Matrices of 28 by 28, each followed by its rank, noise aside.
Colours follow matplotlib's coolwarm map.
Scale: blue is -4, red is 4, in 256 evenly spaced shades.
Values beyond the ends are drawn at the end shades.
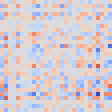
two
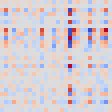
one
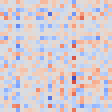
four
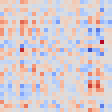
four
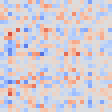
four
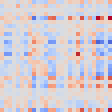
two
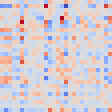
four
